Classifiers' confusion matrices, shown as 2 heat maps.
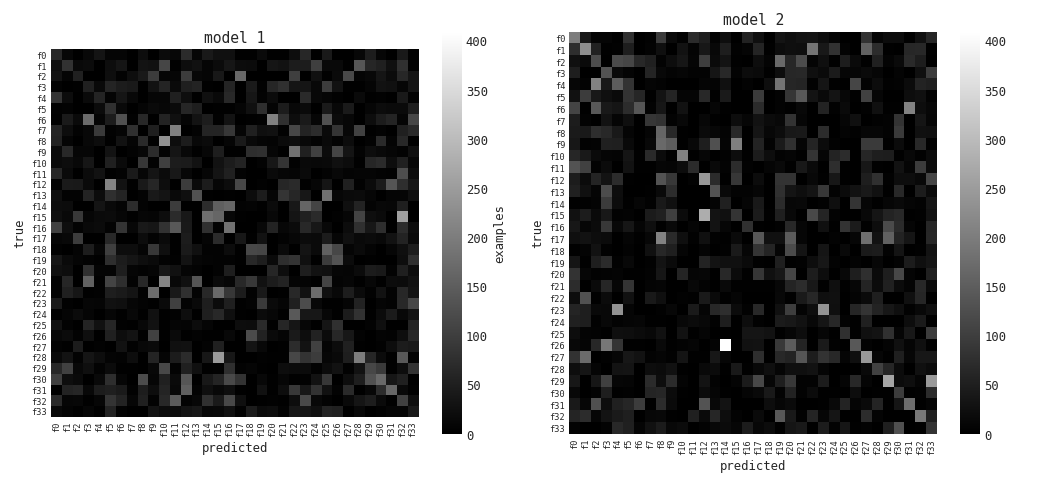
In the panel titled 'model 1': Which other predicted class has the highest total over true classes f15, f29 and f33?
f32
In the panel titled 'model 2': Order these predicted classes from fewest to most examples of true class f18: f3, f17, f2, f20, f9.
f3, f2, f9, f17, f20
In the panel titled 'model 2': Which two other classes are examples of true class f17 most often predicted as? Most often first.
f8, f27
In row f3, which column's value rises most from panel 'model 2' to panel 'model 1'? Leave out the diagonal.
f25
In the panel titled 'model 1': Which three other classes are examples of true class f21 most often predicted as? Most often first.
f10, f3, f13
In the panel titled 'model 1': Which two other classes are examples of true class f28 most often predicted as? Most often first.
f15, f32
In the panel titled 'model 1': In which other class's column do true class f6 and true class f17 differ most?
f20
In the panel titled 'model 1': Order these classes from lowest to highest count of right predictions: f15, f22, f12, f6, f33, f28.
f33, f22, f12, f6, f15, f28
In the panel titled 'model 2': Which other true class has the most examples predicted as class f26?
f4
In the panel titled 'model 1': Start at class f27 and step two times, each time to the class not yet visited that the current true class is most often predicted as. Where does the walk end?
f22
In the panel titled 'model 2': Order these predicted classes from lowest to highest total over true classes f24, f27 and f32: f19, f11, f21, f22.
f11, f22, f21, f19
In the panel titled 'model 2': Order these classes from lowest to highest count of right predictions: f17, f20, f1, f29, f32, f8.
f20, f17, f8, f32, f1, f29
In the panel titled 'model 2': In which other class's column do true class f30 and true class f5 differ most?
f21
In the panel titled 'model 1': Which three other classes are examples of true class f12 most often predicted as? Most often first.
f5, f31, f17
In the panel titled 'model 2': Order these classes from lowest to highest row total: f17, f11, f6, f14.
f14, f11, f6, f17
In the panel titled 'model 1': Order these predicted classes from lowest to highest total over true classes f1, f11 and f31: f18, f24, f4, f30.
f18, f4, f30, f24
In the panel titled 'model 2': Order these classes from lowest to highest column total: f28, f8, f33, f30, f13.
f13, f28, f30, f33, f8
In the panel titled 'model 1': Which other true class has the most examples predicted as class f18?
f26
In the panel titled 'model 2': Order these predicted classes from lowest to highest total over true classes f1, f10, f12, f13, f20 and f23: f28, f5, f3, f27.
f5, f3, f28, f27
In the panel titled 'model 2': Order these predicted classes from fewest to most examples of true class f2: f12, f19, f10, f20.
f10, f20, f12, f19
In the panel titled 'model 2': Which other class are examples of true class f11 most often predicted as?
f0
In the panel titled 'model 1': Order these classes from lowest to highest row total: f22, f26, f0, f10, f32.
f0, f26, f10, f32, f22
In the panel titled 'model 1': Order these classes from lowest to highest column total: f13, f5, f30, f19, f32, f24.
f13, f19, f30, f24, f5, f32
